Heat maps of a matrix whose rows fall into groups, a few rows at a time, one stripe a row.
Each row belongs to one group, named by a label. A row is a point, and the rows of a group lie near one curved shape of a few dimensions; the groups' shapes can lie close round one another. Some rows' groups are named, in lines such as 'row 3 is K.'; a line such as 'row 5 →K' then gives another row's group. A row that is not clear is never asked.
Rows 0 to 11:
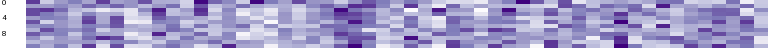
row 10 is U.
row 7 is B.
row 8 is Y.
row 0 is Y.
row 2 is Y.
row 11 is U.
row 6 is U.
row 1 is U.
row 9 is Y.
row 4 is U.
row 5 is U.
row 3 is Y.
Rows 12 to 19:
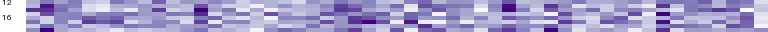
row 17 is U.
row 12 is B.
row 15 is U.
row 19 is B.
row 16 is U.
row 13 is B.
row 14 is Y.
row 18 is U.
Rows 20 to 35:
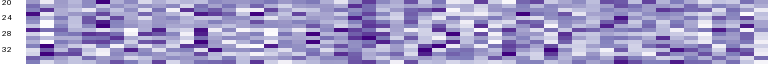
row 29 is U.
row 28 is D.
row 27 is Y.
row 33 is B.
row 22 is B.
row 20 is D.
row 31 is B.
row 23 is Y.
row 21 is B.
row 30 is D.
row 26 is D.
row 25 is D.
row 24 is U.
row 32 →U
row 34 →B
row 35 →B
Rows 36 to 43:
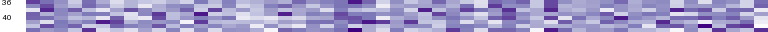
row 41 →U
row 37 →B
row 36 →B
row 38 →U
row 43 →B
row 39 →Y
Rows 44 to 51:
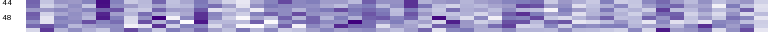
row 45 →Y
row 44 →Y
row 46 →U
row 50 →Y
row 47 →Y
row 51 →U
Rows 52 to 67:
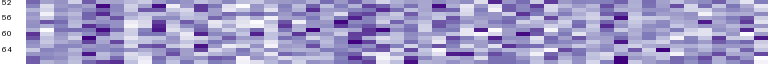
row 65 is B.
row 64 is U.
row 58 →Y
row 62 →U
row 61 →B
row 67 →Y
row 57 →Y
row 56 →U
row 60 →Y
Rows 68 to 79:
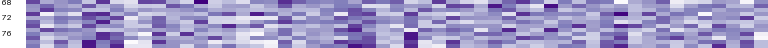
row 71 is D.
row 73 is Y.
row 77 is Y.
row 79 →U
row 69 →B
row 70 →B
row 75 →B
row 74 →B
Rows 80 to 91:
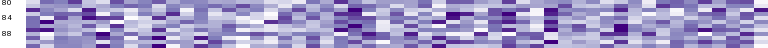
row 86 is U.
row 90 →U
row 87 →Y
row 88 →D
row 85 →B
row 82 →B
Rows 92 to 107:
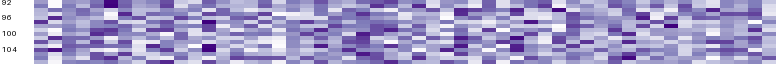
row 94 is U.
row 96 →U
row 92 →D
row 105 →U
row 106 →D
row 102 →U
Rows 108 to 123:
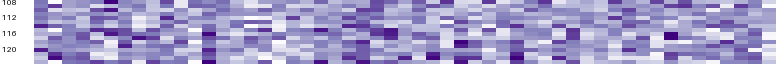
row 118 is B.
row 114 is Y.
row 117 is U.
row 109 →B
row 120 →Y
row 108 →D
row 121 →B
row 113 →B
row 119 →B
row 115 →D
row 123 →D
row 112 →Y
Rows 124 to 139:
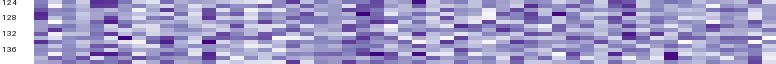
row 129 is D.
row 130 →U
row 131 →B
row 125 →D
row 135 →Y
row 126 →Y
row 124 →Y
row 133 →B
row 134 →Y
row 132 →D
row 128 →Y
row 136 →B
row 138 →U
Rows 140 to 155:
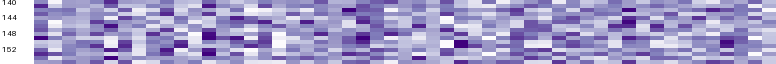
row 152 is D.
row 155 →U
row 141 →Y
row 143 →Y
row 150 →B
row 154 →Y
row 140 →D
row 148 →D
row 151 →B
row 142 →Y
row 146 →D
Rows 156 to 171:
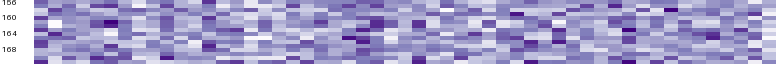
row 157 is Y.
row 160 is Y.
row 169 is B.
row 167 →Y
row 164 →U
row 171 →D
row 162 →D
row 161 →D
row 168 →U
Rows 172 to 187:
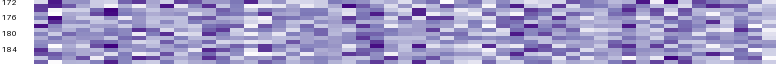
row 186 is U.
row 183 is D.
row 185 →Y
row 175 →D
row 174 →D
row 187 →D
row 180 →D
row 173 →Y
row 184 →Y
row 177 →B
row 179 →U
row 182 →Y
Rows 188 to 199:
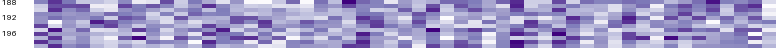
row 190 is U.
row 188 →Y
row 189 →B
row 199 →B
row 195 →U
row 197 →U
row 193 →D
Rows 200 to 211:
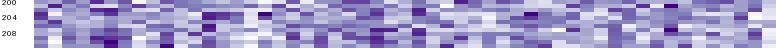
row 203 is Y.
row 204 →Y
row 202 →Y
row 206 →Y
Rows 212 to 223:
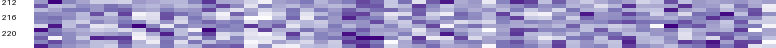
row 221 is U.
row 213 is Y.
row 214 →U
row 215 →U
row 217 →B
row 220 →Y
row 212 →B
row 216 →Y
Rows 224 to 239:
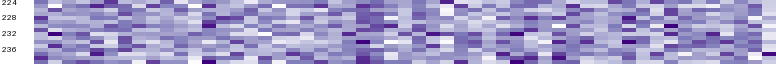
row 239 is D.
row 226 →U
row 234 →U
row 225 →D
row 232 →B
